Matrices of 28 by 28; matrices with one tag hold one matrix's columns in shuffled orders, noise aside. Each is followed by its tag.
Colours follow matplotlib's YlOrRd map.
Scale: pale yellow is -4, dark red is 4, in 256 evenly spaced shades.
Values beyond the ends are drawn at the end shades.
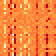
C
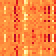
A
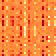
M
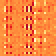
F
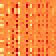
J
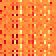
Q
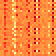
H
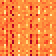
Q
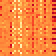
H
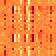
A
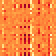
C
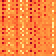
H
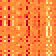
M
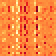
F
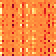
J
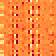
Q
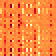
J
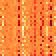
M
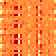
Q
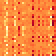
M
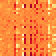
C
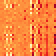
C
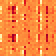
A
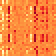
A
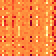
M
